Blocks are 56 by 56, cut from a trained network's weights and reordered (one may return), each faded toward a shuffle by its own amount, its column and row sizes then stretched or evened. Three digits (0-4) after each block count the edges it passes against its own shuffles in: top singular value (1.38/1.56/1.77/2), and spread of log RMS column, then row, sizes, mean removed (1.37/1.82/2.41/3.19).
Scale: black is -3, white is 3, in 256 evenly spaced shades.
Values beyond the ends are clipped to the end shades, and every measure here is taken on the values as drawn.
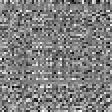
4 0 4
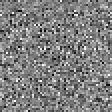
1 0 2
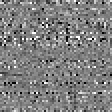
0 1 4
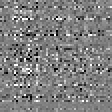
1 2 4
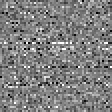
2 0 3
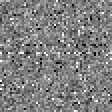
0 0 1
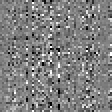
2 4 2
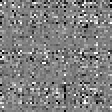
1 3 4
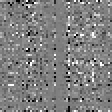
0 4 3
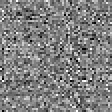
3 1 1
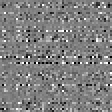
1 2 4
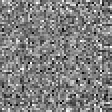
3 2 2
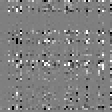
1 4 4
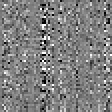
4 4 1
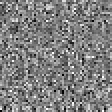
2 1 1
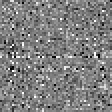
0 2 2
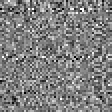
3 0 2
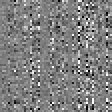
3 4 1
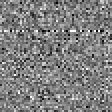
2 1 2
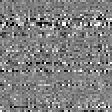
3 0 4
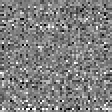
1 1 2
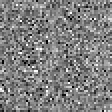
1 1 1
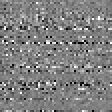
1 2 4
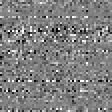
0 2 4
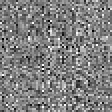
3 2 1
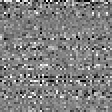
1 1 4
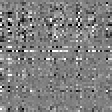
4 3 4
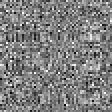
4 2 1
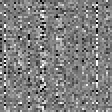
4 4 0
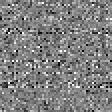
1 1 3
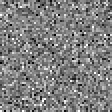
0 0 1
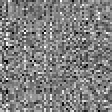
4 3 1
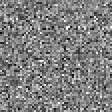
0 0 2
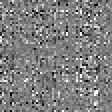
1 4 2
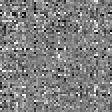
1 3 3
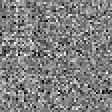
2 0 2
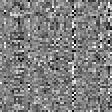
3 3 1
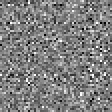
2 2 1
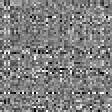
4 2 3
